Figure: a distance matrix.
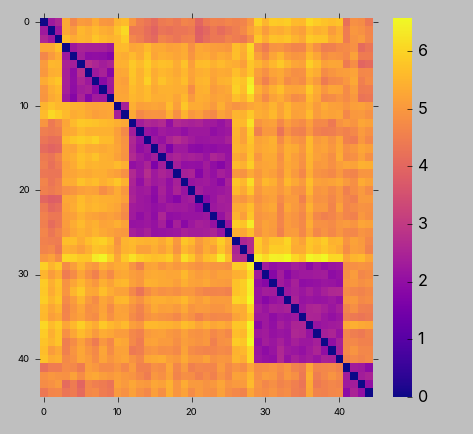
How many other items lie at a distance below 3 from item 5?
6
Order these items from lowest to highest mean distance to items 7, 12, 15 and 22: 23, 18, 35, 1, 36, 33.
23, 18, 1, 35, 33, 36
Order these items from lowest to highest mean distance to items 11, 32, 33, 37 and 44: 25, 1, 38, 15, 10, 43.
38, 43, 10, 25, 15, 1
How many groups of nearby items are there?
7
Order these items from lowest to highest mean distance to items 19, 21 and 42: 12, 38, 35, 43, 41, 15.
15, 12, 41, 43, 35, 38
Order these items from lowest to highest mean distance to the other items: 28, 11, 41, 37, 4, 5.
37, 41, 4, 5, 11, 28
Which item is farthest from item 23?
28
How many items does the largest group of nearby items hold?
14
